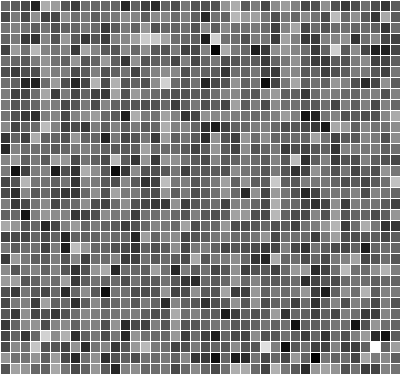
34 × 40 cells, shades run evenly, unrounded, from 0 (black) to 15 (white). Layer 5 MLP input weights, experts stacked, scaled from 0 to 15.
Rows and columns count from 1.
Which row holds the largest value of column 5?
31
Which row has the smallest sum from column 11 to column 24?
33
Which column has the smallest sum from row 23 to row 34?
32
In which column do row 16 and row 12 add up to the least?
2
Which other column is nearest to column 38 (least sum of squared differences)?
27
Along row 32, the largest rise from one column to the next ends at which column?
38
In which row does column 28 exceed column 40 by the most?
19
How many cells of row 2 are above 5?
32
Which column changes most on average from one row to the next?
8
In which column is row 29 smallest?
23
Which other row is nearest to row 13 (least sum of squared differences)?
14
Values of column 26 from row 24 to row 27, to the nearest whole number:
3 5 8 9
